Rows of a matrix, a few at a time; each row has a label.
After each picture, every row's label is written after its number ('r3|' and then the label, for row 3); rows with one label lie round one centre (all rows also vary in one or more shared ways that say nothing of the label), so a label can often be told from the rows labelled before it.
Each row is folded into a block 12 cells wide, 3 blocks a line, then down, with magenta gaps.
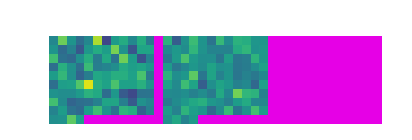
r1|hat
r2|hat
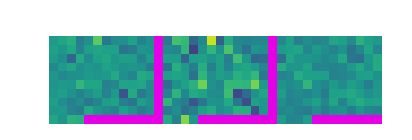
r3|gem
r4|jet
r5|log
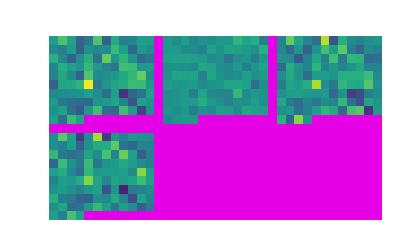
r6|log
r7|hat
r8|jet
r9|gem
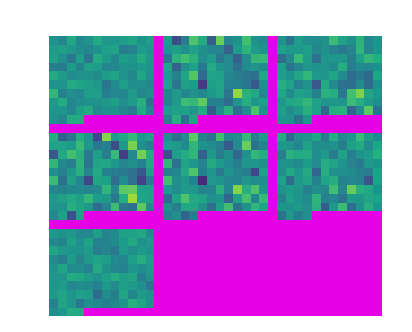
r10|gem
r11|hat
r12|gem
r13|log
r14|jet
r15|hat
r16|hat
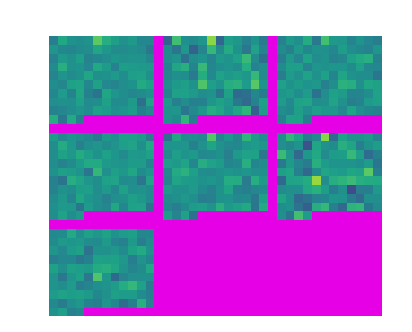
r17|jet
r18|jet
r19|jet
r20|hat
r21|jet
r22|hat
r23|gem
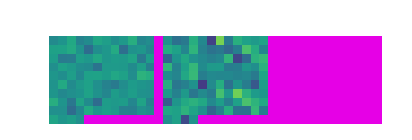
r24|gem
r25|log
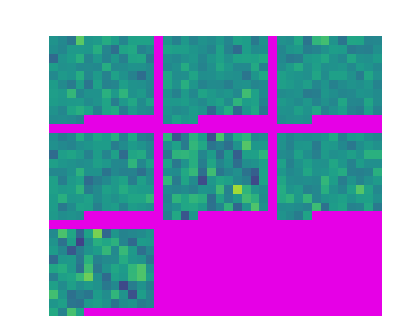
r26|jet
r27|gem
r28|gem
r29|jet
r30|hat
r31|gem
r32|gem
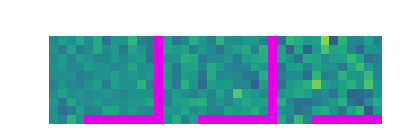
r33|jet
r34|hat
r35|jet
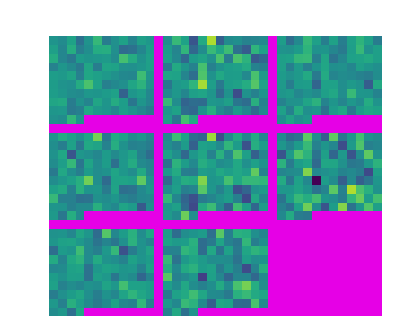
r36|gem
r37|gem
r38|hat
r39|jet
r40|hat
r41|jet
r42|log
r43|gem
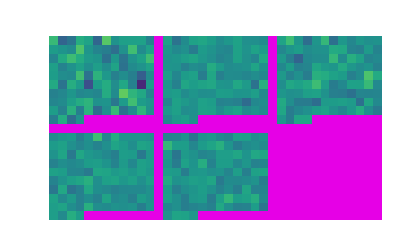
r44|hat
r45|hat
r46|gem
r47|hat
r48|gem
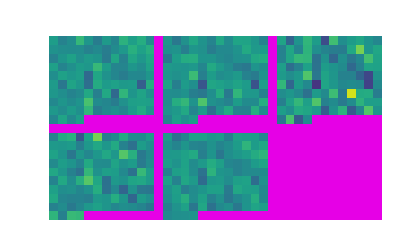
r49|hat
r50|hat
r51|hat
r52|gem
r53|hat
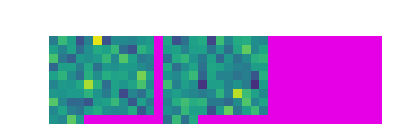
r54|gem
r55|hat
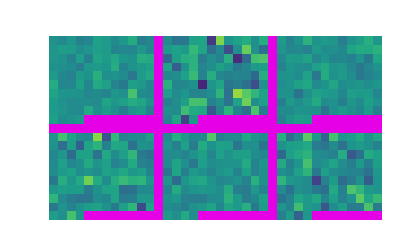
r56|gem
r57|log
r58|hat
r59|jet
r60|jet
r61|log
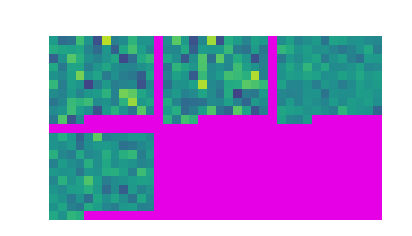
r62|log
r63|log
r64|log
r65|gem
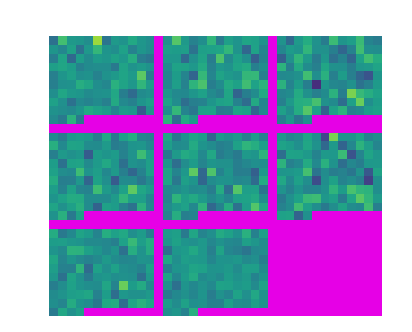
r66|jet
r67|log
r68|jet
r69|gem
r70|hat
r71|log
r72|hat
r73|log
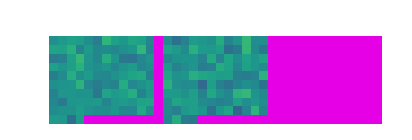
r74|log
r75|gem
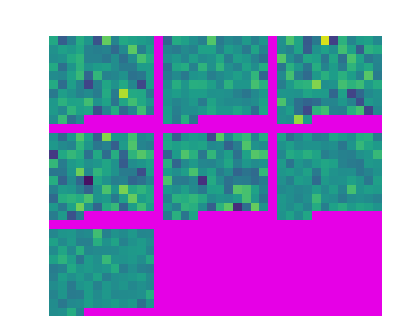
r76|hat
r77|jet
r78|hat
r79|jet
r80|gem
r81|hat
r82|jet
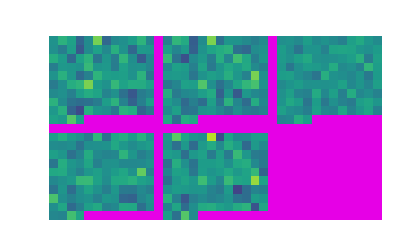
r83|hat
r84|gem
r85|hat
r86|hat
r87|jet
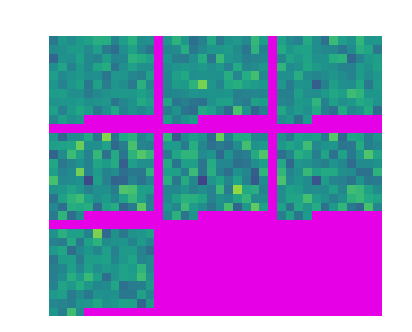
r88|jet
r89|log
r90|log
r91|gem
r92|hat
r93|gem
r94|jet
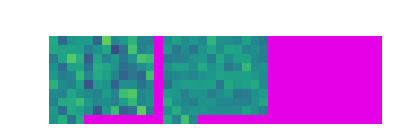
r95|gem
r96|jet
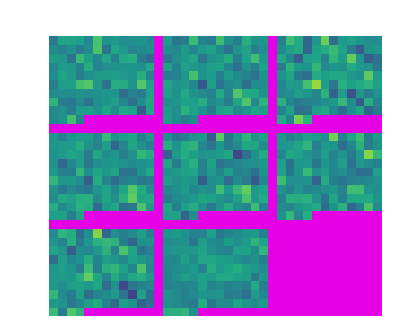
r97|jet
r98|jet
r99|gem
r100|gem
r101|log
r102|gem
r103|gem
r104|hat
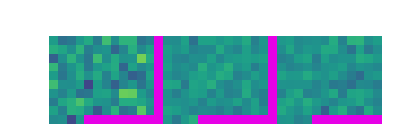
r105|gem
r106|gem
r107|gem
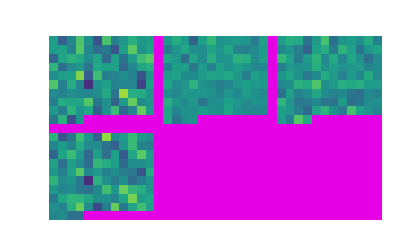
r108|hat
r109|gem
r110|hat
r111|jet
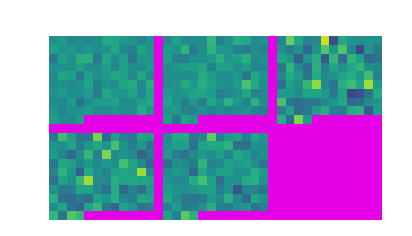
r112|log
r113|gem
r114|jet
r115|log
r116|gem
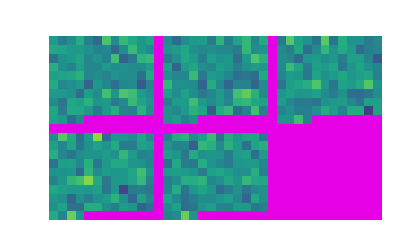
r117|log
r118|gem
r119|jet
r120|gem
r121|hat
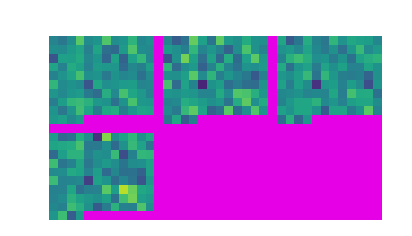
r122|jet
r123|jet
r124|hat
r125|log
